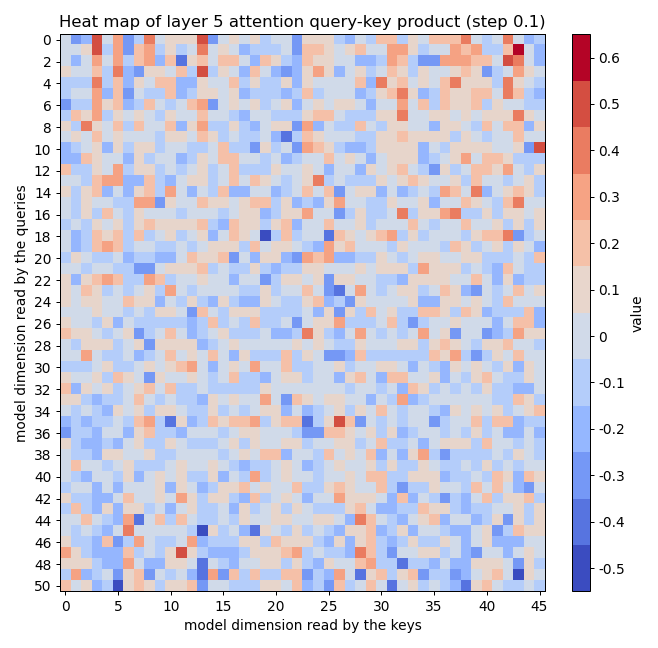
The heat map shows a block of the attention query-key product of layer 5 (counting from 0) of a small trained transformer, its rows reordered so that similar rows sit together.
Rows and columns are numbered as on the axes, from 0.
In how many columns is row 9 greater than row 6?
19
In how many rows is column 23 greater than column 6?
27
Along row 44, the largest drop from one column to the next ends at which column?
7
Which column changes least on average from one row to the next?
3
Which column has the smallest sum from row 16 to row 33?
26
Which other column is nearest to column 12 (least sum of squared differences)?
20
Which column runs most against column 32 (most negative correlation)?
29
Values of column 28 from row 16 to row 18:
0.1 0.1 0
